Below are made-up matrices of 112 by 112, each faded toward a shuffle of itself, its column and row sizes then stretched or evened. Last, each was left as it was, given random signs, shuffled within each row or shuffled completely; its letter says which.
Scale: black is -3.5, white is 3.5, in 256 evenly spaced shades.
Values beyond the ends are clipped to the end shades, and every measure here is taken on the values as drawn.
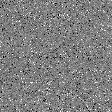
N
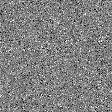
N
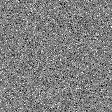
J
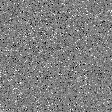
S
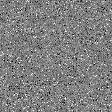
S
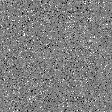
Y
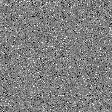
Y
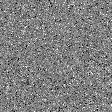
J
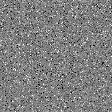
Y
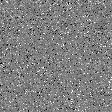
S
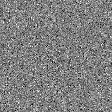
Y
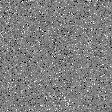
Y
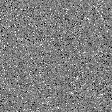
Y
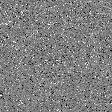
S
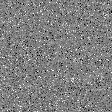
S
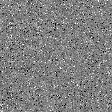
N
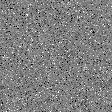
J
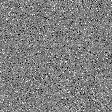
S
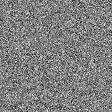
N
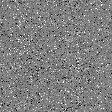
N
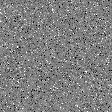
J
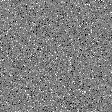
J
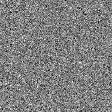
Y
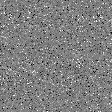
S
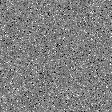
J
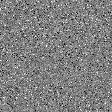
S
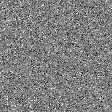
S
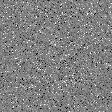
N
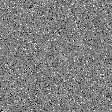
S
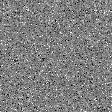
S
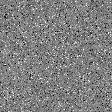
S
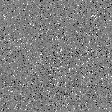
Y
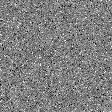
J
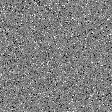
J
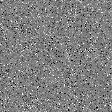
N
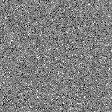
Y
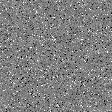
S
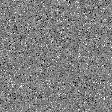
N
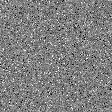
J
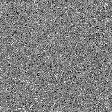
Y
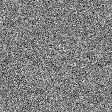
J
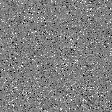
Y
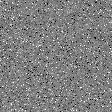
J
